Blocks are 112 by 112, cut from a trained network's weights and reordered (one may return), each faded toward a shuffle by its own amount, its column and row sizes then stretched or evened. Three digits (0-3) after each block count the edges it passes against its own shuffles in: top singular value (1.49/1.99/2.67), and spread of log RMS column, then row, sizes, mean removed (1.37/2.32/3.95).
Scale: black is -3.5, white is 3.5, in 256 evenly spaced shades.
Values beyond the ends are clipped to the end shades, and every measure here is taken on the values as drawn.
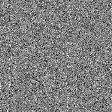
1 1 0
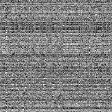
3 2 1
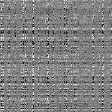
3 3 1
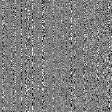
0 3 0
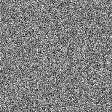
0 0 0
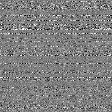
0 0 3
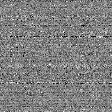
1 1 2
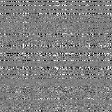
2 1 3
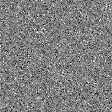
1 0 0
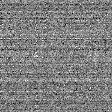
2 1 1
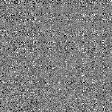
0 2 2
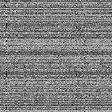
3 1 1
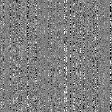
1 3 1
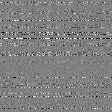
2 0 3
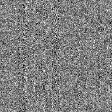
1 2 0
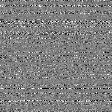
0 0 3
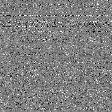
1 0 2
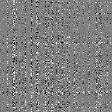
0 3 2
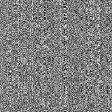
2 2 0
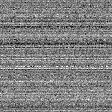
3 0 2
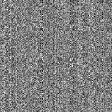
2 2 0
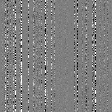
2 3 0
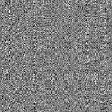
3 2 1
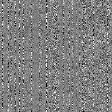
0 3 0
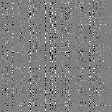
1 3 2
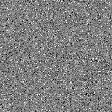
1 0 1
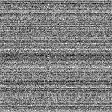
3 0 2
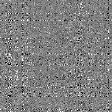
1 2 2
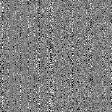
0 3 0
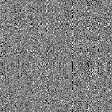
2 2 1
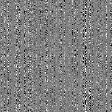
1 3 1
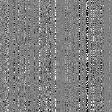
2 3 1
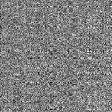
2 1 2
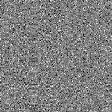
2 1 0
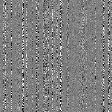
1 3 0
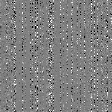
0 3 1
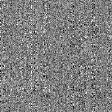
1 2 1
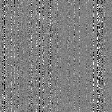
1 3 0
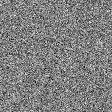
0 0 0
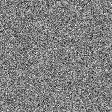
0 0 0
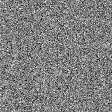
0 0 0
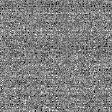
1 2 1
